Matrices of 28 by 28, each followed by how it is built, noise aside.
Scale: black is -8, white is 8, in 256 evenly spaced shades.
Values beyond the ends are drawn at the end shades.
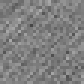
Hankel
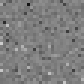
sparse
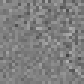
upper triangular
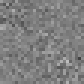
block diagonal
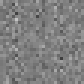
uneven columns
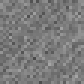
Hankel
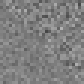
upper triangular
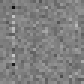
uneven columns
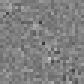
block diagonal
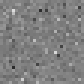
sparse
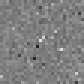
sparse
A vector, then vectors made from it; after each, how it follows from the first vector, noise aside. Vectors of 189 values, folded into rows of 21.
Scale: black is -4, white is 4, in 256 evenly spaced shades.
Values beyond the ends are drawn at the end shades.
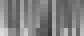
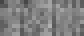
wrapped around, negated, shrunk.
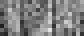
negated.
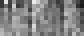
reversed, negated.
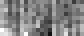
copied.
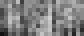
negated.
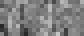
negated, partly zeroed.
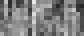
reversed, negated.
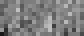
negated, partly zeroed.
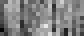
negated.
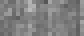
wrapped around, shrunk.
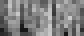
negated.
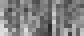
copied.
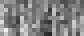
copied.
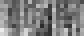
copied.
